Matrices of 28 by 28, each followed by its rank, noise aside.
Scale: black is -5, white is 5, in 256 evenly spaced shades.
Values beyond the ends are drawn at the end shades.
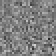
four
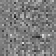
six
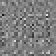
four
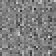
six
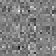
four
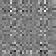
two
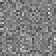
six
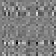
two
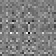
three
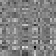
two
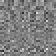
four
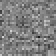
six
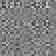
three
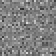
six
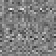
six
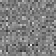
four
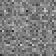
six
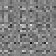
three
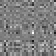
three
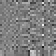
three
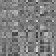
three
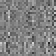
four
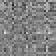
three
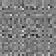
three
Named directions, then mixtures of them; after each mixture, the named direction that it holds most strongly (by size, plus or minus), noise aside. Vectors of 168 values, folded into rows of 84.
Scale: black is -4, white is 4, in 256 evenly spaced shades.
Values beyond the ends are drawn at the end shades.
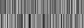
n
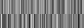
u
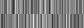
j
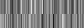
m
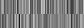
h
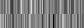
m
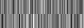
h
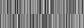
j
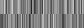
m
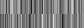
m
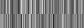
m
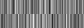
j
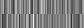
h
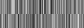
j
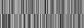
u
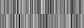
h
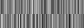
j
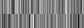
u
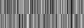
h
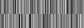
h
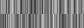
m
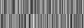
j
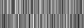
j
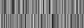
j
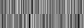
u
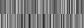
n
